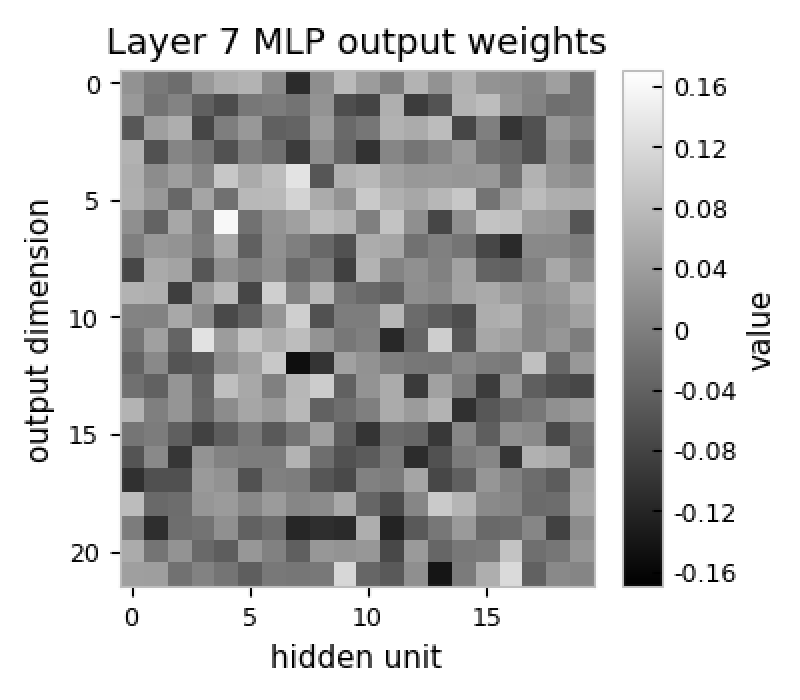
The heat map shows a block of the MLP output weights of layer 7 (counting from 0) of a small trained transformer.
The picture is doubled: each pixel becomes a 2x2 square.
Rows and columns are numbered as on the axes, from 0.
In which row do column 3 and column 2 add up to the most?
11
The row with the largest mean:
5
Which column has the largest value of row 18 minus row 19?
9
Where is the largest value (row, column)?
6, 4
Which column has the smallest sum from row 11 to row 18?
2
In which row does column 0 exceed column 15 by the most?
14
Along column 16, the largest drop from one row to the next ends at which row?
7
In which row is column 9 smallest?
19
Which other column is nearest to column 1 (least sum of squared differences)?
18
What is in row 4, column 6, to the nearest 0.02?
0.08
